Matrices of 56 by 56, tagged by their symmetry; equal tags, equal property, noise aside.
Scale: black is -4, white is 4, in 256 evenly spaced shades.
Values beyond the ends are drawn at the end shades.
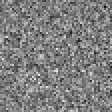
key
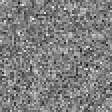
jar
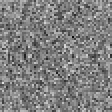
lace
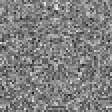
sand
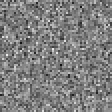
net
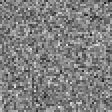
net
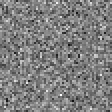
lace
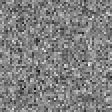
lace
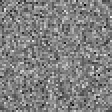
jar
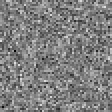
net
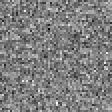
lace
